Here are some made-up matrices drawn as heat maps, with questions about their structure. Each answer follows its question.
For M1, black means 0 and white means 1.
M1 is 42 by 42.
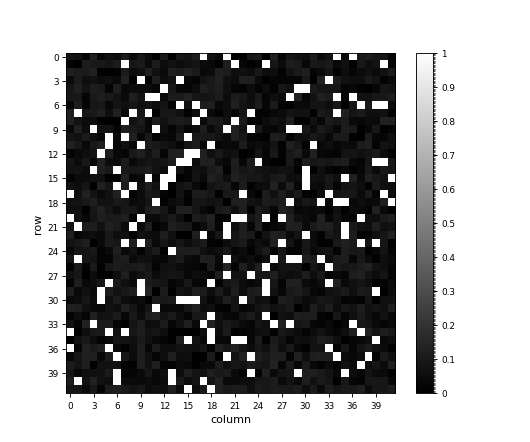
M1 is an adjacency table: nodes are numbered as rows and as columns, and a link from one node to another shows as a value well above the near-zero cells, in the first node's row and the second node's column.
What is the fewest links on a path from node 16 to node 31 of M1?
6
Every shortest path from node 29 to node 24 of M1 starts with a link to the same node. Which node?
node 39
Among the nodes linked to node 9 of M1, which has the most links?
node 20
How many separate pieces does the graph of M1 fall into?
3
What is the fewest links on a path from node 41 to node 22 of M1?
3
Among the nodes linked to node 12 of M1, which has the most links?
node 15
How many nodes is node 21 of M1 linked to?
4
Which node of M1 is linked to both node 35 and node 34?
node 18
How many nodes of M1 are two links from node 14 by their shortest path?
10
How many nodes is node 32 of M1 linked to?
2
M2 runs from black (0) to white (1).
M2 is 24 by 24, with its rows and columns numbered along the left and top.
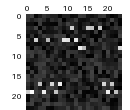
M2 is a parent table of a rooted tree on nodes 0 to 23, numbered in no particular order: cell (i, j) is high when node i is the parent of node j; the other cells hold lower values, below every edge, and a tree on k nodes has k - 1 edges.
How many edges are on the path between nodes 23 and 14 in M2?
2
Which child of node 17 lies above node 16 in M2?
3
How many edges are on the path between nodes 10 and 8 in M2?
3
